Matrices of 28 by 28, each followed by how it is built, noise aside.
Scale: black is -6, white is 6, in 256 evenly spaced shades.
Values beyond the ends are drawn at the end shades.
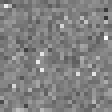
sparse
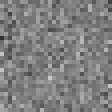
uneven columns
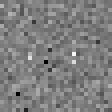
sparse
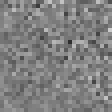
upper triangular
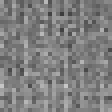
blocks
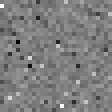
sparse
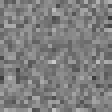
low rank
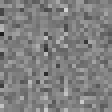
uneven columns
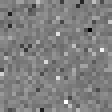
sparse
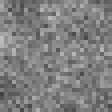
smooth
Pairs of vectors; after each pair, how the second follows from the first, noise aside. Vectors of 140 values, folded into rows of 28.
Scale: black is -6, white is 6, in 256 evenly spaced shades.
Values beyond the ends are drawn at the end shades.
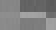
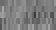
wrapped around, partly zeroed.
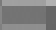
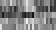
wrapped around, negated, scaled up.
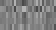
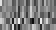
reversed, negated, scaled up.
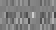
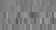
negated, shrunk.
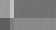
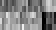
reversed, negated, scaled up.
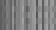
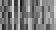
reversed, negated, scaled up.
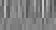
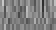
negated.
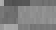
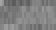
shrunk.
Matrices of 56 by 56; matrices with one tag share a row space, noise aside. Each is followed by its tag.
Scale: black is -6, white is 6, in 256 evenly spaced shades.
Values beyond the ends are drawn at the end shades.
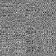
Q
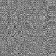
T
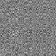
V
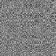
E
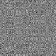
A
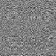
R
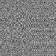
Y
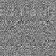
T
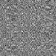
R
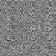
R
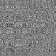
A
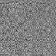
V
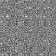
V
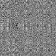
V
